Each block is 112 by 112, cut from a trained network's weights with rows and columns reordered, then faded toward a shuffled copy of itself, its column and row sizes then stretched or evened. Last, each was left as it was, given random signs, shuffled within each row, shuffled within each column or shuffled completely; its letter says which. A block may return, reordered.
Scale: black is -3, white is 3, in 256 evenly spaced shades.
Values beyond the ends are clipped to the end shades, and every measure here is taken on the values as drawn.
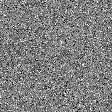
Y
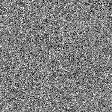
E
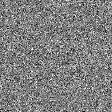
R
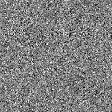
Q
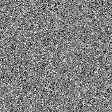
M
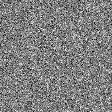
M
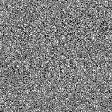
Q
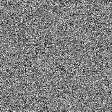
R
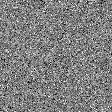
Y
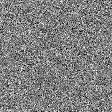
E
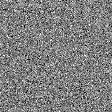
R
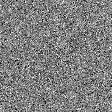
M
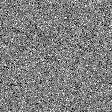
Y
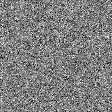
R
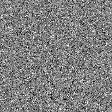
R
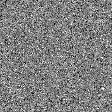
M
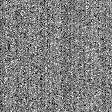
M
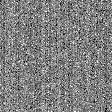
M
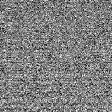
Q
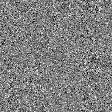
M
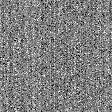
M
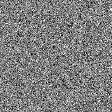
R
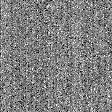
M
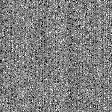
M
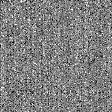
Q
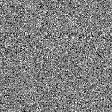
Q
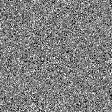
Q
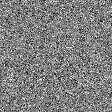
E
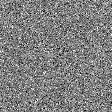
E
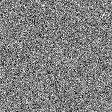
Y
